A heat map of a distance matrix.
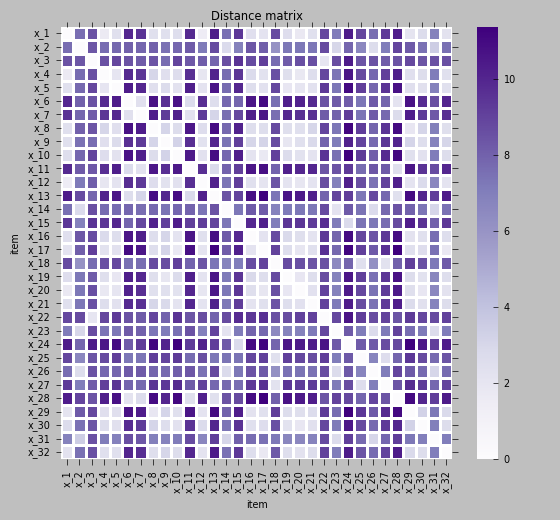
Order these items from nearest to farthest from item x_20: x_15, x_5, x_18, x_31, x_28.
x_5, x_31, x_18, x_15, x_28
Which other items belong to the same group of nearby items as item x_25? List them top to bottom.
x_18, x_27
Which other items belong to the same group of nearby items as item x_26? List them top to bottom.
x_2, x_14, x_23, x_31
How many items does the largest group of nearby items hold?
15
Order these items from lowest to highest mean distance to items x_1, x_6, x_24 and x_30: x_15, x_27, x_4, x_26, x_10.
x_4, x_10, x_15, x_26, x_27
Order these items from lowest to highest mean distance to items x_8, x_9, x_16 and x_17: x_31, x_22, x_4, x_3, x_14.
x_4, x_31, x_14, x_3, x_22
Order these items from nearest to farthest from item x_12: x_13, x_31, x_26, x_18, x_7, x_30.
x_30, x_31, x_26, x_18, x_7, x_13
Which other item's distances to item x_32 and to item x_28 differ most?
x_17
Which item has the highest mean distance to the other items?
x_24
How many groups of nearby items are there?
6
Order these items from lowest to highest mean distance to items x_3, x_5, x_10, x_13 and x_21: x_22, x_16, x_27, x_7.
x_16, x_22, x_7, x_27
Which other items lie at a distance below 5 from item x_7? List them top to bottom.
x_6, x_11, x_13, x_28
